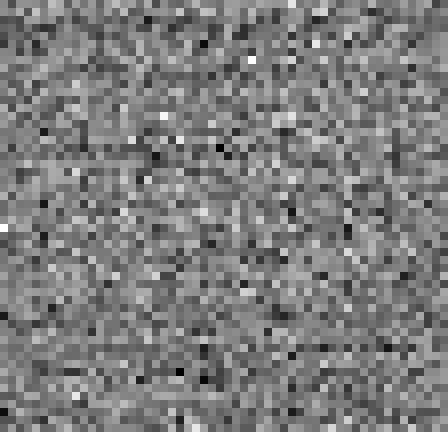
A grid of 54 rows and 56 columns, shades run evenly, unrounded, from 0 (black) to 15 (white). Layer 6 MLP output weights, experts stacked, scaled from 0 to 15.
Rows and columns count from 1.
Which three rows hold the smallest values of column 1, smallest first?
52, 40, 6
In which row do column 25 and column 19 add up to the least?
3
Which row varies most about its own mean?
29
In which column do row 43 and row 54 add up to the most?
25
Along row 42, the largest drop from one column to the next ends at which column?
34
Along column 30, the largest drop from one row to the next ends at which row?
17
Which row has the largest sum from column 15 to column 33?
28
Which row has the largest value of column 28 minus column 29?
20
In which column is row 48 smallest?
26
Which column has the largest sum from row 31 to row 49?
10
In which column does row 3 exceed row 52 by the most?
37
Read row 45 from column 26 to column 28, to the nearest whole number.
3 6 6
